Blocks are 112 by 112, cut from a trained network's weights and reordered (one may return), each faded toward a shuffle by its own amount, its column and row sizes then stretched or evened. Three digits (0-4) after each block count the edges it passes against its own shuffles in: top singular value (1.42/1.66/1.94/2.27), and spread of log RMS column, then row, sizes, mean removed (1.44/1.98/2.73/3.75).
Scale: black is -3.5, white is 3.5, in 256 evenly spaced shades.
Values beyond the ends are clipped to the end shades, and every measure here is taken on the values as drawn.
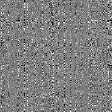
3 4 2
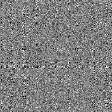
2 3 2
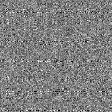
3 0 3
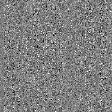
1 3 0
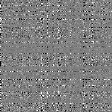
1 3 4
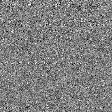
1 0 2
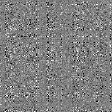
0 4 3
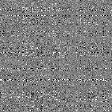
0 3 4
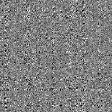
2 3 2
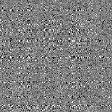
4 3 3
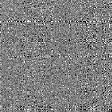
4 3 2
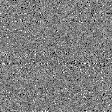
1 1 2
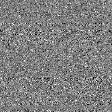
0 1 3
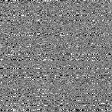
4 1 4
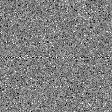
2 0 1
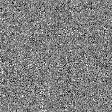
0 1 1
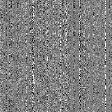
3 4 0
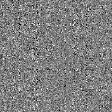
1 3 1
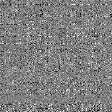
2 2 3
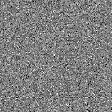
3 1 0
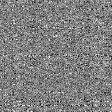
2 0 3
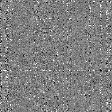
1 3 1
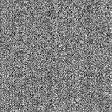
3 0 1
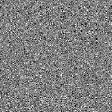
3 2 1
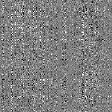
3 4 2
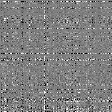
3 3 4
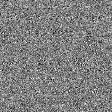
0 0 2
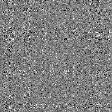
1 3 2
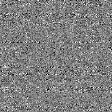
0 2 3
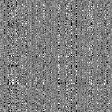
3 4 2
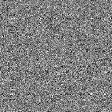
3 1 2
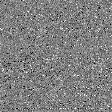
0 0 2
